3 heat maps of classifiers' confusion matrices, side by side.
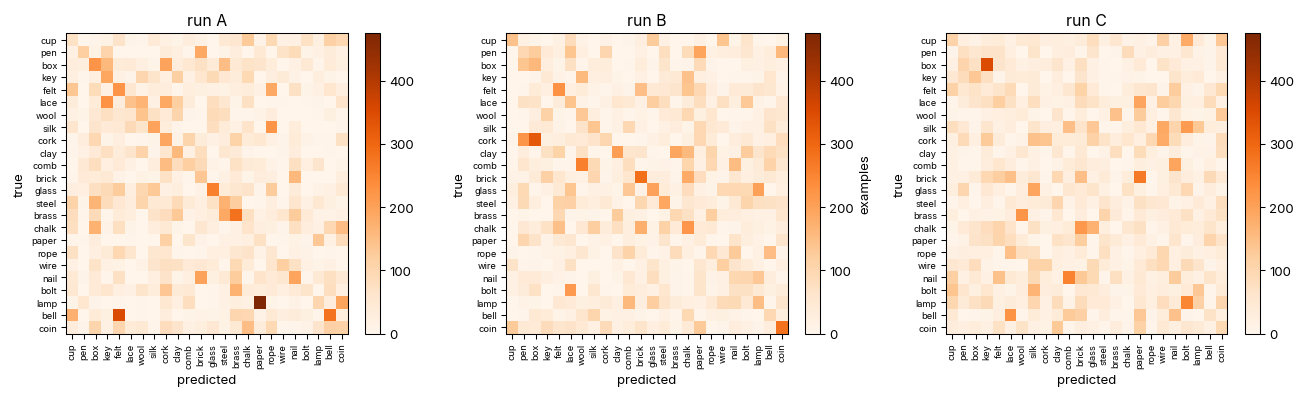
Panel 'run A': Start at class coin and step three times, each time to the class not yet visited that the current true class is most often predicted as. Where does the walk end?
cork
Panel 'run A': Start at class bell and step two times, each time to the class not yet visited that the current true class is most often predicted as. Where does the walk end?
rope
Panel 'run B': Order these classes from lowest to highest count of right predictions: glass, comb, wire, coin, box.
comb, wire, box, glass, coin
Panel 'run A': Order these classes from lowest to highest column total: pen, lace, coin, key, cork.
pen, lace, coin, key, cork
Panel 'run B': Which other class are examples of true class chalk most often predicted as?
brick
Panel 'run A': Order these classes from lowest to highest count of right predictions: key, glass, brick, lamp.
lamp, brick, key, glass
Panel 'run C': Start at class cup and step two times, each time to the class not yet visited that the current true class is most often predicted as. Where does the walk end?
silk
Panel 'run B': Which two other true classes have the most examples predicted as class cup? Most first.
coin, wire
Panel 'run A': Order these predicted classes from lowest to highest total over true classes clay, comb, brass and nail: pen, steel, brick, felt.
pen, felt, steel, brick
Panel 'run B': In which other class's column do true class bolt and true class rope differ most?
lace
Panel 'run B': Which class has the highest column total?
chalk
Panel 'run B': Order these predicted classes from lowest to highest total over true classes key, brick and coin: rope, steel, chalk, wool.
rope, steel, wool, chalk
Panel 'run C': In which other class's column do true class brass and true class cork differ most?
wool
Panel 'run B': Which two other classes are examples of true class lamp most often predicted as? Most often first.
comb, glass
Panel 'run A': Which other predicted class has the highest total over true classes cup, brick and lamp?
paper
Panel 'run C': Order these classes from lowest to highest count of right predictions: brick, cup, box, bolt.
bolt, box, cup, brick
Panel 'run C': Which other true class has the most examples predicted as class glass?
chalk
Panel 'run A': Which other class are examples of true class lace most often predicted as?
key
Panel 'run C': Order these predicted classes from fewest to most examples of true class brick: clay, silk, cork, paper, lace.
cork, silk, clay, lace, paper
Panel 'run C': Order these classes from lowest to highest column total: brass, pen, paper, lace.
brass, pen, lace, paper
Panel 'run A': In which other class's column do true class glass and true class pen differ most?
brick
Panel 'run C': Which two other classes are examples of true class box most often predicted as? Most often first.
key, pen
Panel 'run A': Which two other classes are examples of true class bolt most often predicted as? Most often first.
brass, cork
